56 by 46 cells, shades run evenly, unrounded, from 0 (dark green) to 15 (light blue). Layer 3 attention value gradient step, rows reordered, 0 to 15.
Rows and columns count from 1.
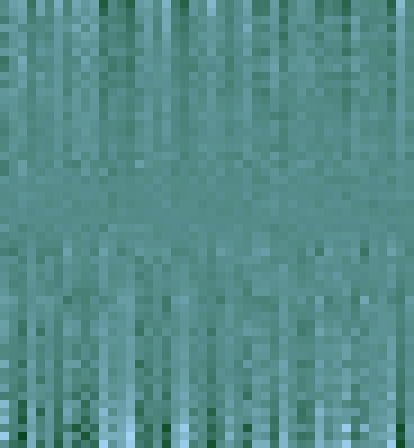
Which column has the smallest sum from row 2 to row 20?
15
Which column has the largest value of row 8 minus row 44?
3
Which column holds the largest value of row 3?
19
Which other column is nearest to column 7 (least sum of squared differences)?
24
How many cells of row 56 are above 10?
13
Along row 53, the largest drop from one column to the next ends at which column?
16
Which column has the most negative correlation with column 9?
39
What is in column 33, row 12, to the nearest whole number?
7
